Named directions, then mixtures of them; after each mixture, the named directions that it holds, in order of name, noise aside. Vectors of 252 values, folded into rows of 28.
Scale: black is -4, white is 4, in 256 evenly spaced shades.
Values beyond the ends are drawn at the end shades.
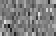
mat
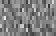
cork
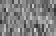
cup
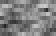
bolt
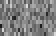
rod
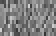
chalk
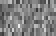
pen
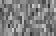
cork, pen.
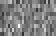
pen.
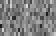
rod.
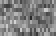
bolt, cork, cup.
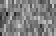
cup, pen, rod.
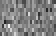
mat.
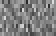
cork.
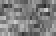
bolt, cork.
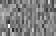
chalk, mat, pen.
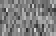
cup.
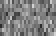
cup, pen, rod.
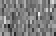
cork, mat.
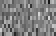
chalk, mat, pen.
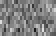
cup.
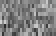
bolt, cup, mat.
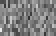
chalk.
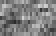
bolt.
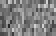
bolt, chalk, pen.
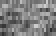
bolt, pen.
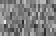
chalk, mat, pen.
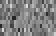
rod.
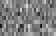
cork, rod.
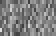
chalk, cork.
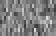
cup.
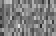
pen, rod.
